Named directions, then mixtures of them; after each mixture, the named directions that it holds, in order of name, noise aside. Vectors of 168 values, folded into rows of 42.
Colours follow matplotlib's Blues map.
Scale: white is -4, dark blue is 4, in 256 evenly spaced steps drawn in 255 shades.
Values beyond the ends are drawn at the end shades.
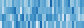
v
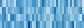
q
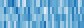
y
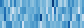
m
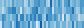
v.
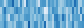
q, y.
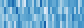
y.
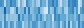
m, y.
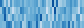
m, q.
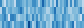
q.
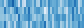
y.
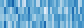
y.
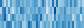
m, q.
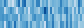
y.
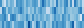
q.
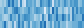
m, y.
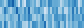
y.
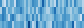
q.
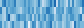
q.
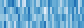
y.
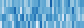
v.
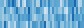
y.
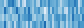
y.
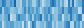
m, q.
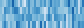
v, y.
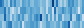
m.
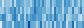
q, v.
